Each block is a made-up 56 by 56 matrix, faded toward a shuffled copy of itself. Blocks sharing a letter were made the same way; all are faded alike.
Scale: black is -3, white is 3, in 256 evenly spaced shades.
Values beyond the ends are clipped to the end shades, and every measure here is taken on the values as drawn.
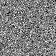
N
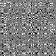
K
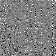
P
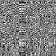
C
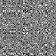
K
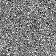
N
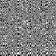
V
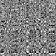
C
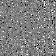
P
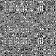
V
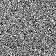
N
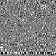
K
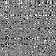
K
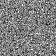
N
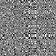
V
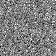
N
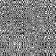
C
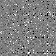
P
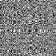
C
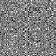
V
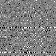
K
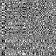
V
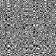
C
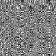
C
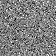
N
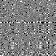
K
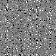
P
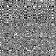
K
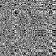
V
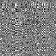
V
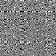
K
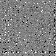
P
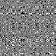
K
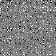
P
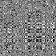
K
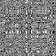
V
